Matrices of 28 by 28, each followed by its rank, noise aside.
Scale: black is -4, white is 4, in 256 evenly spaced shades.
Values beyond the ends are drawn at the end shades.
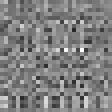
four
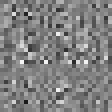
four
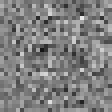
six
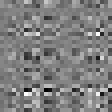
two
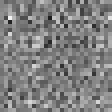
six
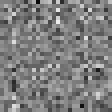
six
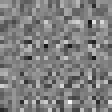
four
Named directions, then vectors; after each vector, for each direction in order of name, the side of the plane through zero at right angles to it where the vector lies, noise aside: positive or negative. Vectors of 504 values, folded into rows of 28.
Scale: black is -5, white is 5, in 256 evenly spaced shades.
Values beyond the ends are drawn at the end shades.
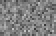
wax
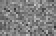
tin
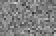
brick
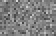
negative, positive, negative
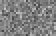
positive, negative, negative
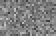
positive, negative, positive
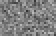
negative, negative, negative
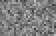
positive, positive, positive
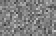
negative, positive, positive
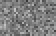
positive, negative, positive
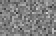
negative, positive, positive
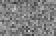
negative, negative, positive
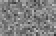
negative, negative, negative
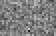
positive, positive, negative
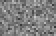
positive, positive, positive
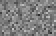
negative, positive, positive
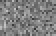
positive, negative, positive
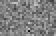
positive, positive, negative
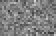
positive, positive, positive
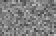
positive, positive, positive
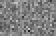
positive, positive, negative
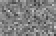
negative, negative, negative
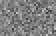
positive, negative, negative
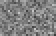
negative, negative, negative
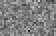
positive, positive, negative
